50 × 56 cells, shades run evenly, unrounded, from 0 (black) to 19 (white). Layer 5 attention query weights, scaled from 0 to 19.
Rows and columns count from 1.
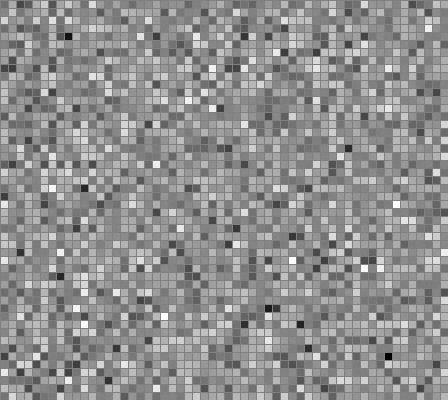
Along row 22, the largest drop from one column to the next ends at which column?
56
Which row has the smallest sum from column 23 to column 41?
19
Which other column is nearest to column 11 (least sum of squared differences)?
45
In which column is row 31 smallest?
29
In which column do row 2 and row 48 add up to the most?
42
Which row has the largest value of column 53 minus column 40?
7
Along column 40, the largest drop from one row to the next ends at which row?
32
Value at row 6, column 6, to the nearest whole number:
9
